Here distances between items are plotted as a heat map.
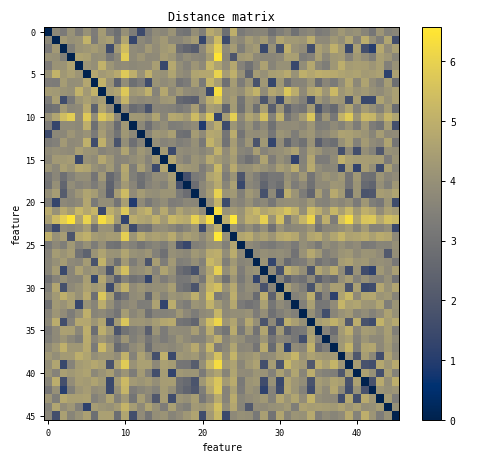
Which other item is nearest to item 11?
20
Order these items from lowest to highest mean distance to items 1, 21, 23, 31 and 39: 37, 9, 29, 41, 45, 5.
45, 9, 29, 37, 41, 5
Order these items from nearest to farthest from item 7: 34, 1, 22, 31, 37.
1, 34, 37, 31, 22
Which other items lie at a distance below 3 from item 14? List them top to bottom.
16, 38, 40, 43
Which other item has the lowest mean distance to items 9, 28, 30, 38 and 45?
42
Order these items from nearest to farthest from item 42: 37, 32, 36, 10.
36, 32, 37, 10
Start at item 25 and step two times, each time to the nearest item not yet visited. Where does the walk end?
17
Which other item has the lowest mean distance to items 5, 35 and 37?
31
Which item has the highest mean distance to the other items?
22
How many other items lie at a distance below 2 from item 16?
4
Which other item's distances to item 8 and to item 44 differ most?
5
